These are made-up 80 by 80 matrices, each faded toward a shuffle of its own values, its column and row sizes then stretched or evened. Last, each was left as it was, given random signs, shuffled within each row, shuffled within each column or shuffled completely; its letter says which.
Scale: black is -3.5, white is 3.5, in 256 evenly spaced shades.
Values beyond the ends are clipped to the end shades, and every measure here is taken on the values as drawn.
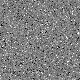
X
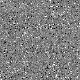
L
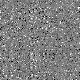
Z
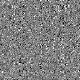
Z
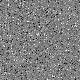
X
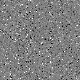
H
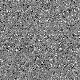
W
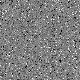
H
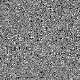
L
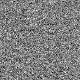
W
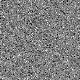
H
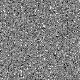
H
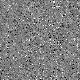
H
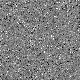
X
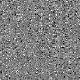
Z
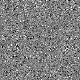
Z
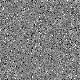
H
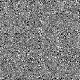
Z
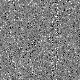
H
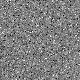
X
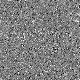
W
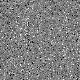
H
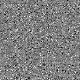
Z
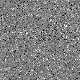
W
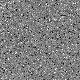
X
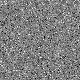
X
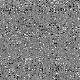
Z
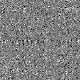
Z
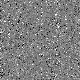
H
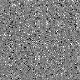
Z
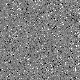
H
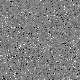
W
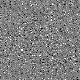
Z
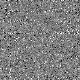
L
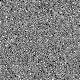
X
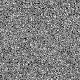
W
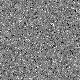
X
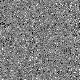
H
